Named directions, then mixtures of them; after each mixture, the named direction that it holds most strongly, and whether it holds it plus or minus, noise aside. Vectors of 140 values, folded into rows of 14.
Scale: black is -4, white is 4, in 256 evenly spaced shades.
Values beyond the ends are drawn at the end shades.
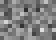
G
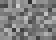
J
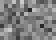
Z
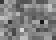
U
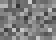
J, minus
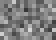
G, plus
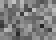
Z, plus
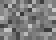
Z, plus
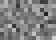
J, minus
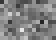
U, plus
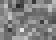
U, plus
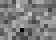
J, plus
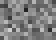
G, plus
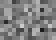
G, minus
